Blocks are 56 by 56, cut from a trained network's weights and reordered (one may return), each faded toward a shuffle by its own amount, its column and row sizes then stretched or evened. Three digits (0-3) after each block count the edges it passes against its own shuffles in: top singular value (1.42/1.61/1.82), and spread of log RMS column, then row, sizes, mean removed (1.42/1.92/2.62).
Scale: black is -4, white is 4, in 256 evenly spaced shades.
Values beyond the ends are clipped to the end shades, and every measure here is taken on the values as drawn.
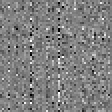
1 3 1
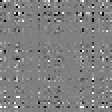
1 3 3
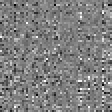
1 3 2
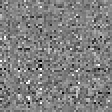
2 2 2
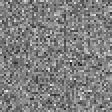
0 0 0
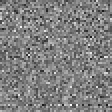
1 0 2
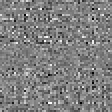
1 1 3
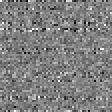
1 0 3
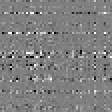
3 2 3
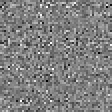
0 1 2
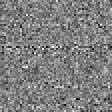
0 0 2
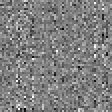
1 3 0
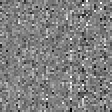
0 3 0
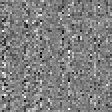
0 3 0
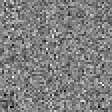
1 1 0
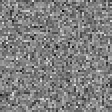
0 0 1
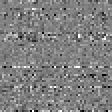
0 1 3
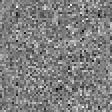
0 2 0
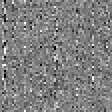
0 3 0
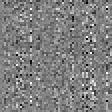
0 3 0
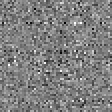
0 1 2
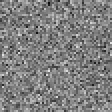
0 0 0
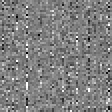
1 3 0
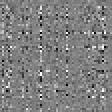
2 3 2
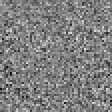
1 1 1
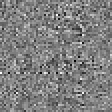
2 1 2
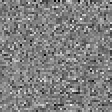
0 0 2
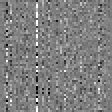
3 3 0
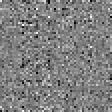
0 2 2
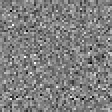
1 2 1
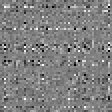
0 2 3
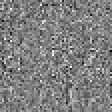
1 2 1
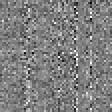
3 3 0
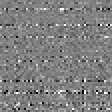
2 1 3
